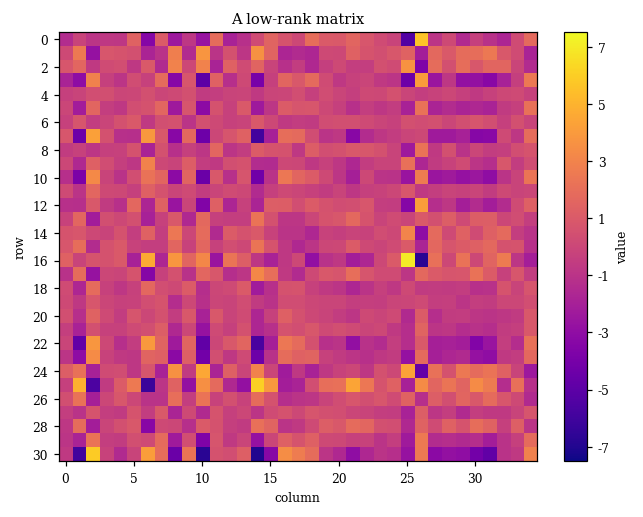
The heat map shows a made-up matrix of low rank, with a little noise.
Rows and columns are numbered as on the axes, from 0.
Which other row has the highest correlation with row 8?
0
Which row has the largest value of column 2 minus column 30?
30
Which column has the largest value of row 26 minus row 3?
10
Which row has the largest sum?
25
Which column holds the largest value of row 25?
14
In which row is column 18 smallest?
16
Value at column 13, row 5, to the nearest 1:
1
